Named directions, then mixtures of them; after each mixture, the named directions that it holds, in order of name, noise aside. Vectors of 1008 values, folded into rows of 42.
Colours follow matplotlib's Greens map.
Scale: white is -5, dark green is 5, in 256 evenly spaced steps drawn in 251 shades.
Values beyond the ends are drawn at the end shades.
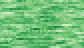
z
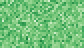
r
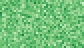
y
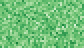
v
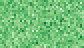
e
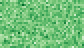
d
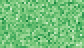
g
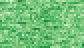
d, r, z.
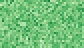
r.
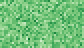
r.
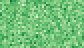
d, y.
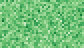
r, y.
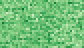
e, g, z.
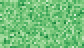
d.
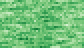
r, z.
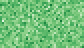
e, r, y.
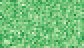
d.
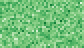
d, e, y.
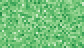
y.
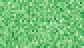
e.
